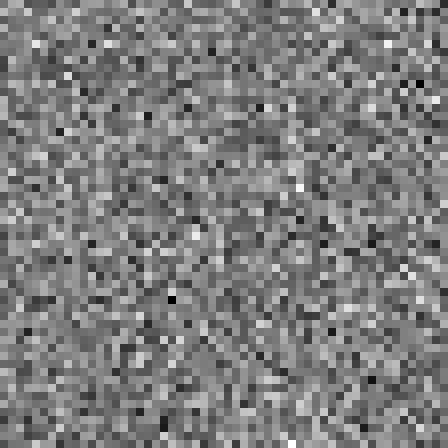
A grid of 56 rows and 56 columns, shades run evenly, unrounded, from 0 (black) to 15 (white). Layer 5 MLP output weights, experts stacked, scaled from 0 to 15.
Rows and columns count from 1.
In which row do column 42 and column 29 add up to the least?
42
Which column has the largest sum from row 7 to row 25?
37
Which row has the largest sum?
6
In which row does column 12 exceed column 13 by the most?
35
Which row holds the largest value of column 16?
30
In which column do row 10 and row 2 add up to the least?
55
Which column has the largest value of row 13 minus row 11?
53
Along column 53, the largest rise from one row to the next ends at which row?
12
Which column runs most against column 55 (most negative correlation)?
5
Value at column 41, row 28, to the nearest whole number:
3
